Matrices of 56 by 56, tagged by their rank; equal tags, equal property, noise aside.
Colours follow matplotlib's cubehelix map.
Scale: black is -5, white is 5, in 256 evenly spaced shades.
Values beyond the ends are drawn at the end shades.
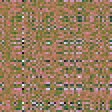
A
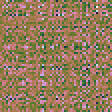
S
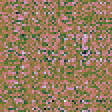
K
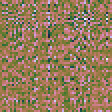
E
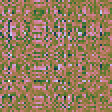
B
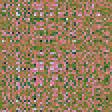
S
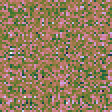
K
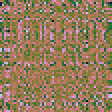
E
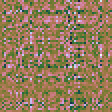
S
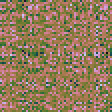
E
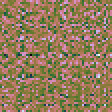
E
